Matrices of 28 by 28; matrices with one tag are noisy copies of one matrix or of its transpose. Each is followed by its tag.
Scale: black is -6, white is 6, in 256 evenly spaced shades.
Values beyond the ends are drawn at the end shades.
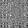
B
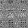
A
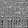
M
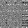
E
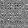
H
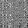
B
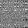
B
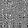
B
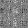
A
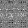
A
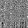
E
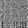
E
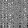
B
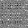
H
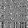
E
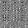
H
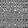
B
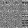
E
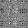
A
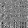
E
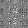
A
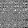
B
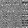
E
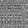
H
